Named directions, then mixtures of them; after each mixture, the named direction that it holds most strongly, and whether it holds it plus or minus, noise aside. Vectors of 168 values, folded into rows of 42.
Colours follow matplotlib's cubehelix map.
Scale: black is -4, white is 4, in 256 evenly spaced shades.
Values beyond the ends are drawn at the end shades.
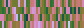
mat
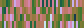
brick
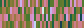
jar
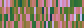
jar, minus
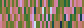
jar, plus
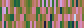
brick, minus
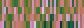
brick, minus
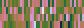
jar, plus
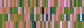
jar, minus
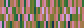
mat, minus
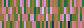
jar, plus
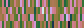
jar, plus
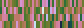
jar, plus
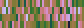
mat, minus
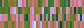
jar, plus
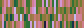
brick, minus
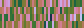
jar, minus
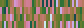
brick, plus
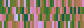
mat, plus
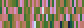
jar, plus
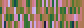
brick, minus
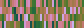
mat, minus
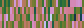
jar, plus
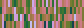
brick, minus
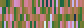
brick, plus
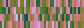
mat, plus
